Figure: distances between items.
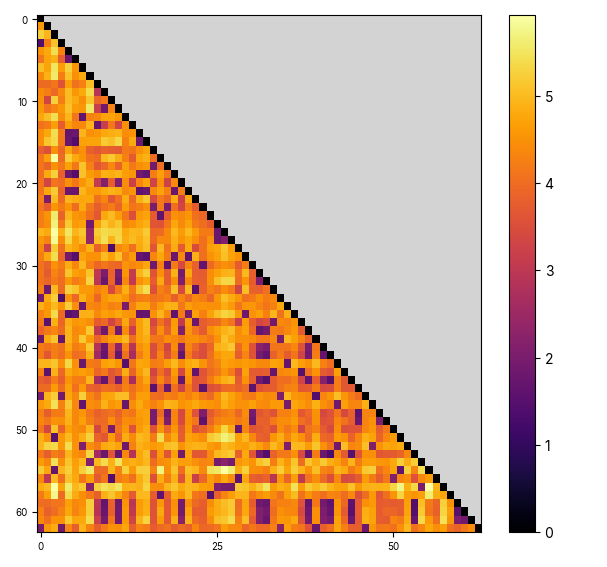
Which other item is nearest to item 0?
3
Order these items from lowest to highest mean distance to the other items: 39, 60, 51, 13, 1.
60, 13, 1, 39, 51
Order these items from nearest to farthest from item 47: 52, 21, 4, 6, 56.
6, 52, 56, 21, 4
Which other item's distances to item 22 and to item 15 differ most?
33
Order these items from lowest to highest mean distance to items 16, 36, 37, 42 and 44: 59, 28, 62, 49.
59, 49, 28, 62
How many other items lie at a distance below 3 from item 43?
4
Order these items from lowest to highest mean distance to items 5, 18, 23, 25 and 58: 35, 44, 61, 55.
44, 61, 35, 55
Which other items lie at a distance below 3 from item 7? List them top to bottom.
25, 26, 27, 54, 57
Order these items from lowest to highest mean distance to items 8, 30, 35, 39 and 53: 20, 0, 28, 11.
20, 11, 0, 28
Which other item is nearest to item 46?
39
